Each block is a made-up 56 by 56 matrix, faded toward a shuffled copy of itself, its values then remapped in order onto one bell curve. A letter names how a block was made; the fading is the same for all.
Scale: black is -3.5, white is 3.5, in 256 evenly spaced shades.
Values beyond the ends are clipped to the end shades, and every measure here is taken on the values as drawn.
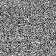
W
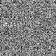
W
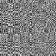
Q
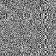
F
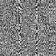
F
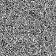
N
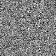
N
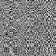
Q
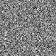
W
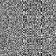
F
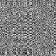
Q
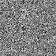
W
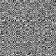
Q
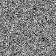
N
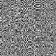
F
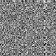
F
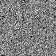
N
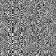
F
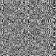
F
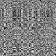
Q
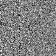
N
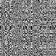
F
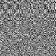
Q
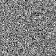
W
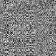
F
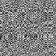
Q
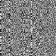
F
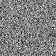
W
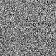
W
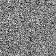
N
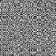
Q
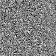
N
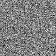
W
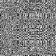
Q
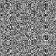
F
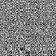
Q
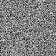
W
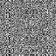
F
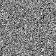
N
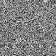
W
